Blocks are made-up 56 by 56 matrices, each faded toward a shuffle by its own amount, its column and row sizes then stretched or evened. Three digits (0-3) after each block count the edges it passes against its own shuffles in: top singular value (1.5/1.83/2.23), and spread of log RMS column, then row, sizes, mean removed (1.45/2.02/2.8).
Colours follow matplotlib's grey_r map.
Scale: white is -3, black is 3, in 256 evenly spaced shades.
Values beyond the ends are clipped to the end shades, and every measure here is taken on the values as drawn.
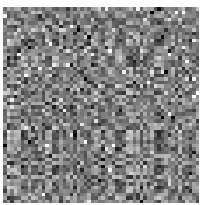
3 0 0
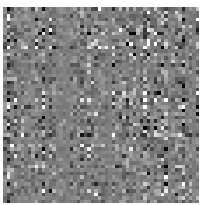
0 3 2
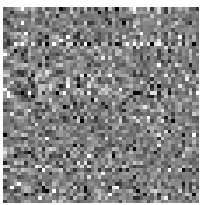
2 0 2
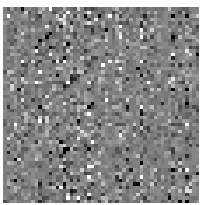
0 2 0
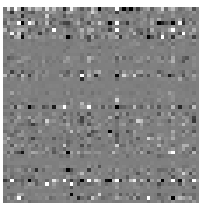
1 2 3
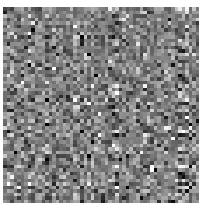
2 1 0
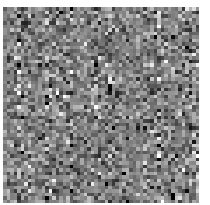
0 2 0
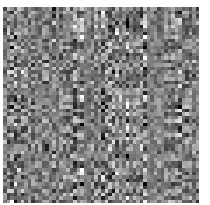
3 3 0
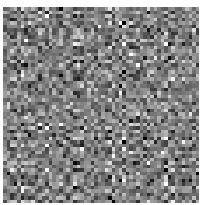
3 2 0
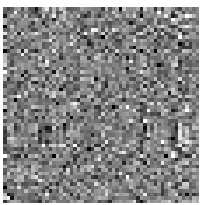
2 1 0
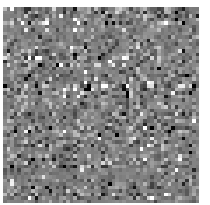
1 0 2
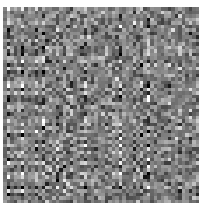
3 3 0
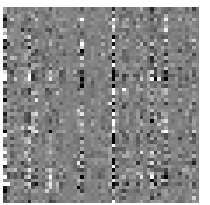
3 3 1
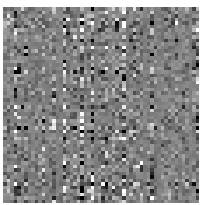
1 3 1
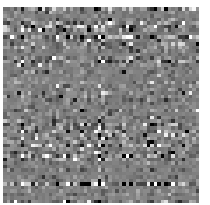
2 1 3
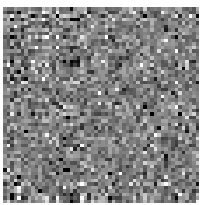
2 1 1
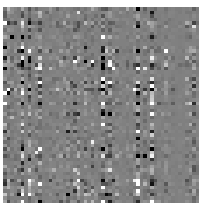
2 3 2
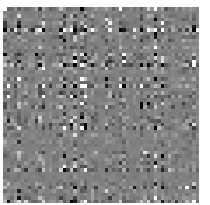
1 3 3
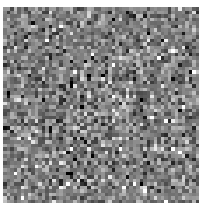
1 0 0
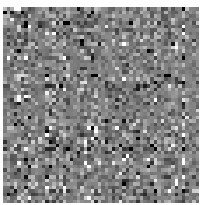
1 2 1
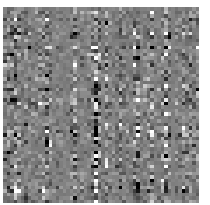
1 3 2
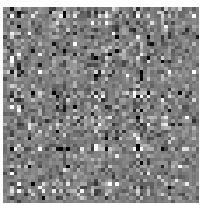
1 2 2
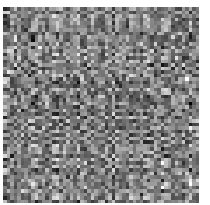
3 2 0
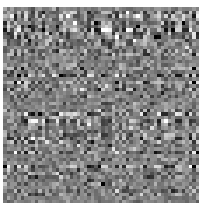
3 0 3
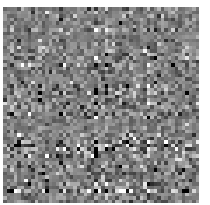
2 1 2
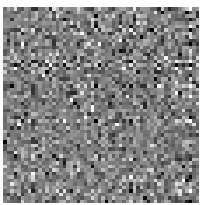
2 1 1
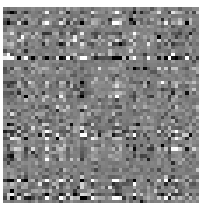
3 2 3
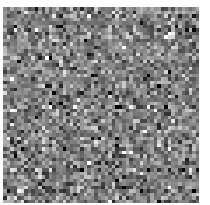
0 0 1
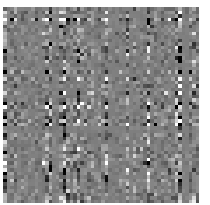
3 3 2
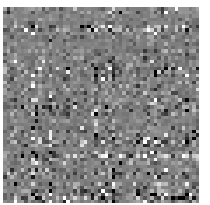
0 2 3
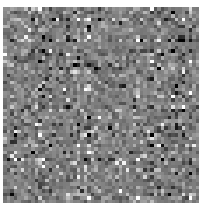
0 1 2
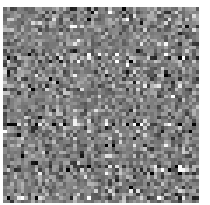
1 0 2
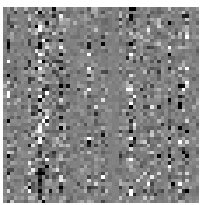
0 3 0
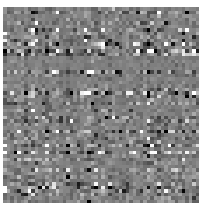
0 1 3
